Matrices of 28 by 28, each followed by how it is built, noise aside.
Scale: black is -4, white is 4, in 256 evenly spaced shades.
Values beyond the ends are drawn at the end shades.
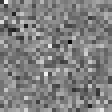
block diagonal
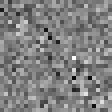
banded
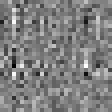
low rank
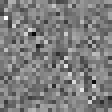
banded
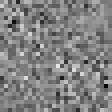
block diagonal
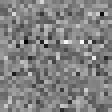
uneven rows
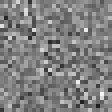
block diagonal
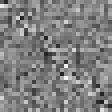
banded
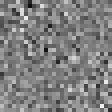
block diagonal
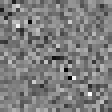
banded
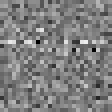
uneven rows
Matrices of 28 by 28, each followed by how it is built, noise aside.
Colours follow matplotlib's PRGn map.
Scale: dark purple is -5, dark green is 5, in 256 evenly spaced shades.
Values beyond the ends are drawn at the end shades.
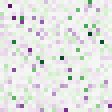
sparse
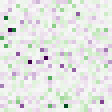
sparse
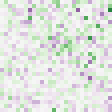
upper triangular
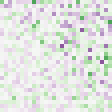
upper triangular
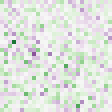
Toeplitz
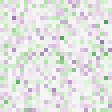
repeating rows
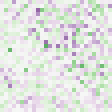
upper triangular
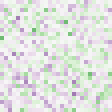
Toeplitz
